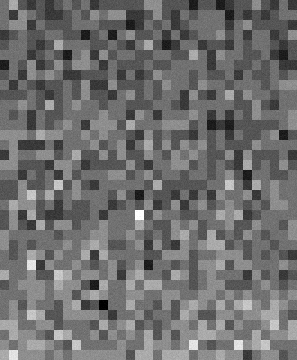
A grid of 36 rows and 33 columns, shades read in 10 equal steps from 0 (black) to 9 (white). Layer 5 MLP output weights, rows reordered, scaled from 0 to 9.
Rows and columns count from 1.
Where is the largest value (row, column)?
22, 16
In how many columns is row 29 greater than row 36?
6
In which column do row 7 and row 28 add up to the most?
7
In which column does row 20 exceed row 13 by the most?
4
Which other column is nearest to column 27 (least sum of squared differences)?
30
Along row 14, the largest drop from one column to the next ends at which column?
32
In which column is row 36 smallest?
28
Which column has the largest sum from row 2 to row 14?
3
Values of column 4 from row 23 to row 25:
2 4 3
